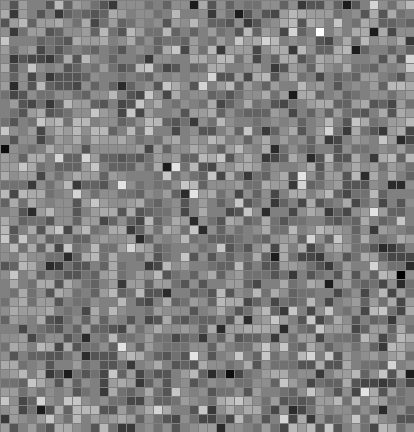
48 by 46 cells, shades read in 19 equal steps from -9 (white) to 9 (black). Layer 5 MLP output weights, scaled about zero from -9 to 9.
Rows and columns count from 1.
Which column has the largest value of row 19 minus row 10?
19
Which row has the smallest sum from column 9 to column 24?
16
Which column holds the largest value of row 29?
31
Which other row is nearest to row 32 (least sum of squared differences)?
34
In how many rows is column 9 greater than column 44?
19
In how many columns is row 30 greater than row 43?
25
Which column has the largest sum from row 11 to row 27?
39
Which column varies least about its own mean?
29
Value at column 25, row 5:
-2
